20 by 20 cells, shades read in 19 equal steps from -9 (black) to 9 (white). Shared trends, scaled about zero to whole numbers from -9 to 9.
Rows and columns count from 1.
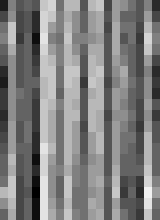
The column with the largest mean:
6
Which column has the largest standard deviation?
1
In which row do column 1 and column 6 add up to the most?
18
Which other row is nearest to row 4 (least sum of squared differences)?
17
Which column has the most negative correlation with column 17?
14
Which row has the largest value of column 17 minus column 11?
8
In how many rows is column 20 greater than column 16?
4
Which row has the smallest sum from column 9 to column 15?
15
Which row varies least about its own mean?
16
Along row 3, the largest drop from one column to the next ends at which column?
3
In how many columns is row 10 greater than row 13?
7
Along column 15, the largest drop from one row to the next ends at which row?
19
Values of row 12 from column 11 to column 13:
-4 4 3
